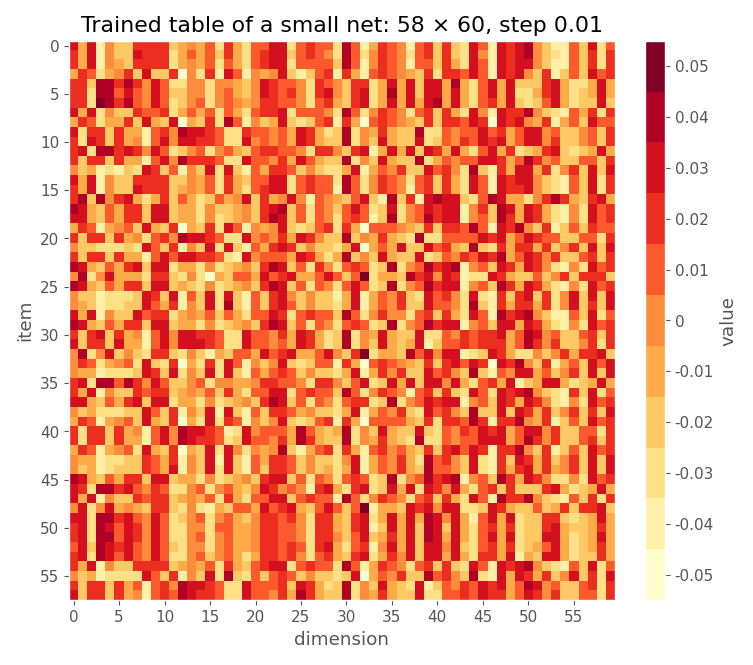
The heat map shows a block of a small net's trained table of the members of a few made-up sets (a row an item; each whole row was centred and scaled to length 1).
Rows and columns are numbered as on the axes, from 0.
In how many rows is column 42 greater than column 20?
29
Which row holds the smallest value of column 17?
40
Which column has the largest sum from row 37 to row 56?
39
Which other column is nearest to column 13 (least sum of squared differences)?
20
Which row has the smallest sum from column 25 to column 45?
26
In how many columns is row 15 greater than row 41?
25
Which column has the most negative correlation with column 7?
11
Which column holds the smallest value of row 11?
33
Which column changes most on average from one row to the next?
32
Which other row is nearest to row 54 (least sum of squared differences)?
0
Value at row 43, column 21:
-0.01
